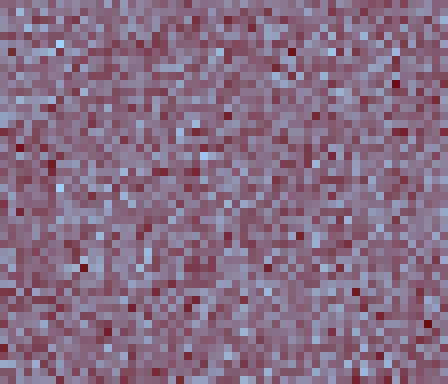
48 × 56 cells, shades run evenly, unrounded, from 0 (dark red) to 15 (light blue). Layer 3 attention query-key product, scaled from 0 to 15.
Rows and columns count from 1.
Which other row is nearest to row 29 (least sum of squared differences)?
2
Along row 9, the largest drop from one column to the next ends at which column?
10
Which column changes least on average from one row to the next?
39
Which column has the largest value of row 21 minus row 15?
40
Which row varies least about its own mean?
1
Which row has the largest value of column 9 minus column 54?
41
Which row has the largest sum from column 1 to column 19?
4
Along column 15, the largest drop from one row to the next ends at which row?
30
